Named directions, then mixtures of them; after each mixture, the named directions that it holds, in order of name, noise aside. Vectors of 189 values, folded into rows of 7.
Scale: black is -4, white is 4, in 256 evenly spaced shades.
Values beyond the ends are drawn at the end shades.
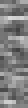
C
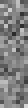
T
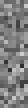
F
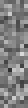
F.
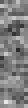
C, T.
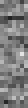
C, F.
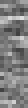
C.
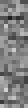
C, T.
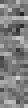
C, T.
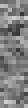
C, T.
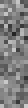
T.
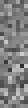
F.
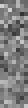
C, T.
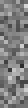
F.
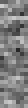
C, T.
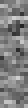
C, T.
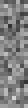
F, T.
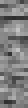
C.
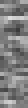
C.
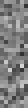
F.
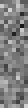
T.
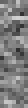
C, T.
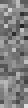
T.
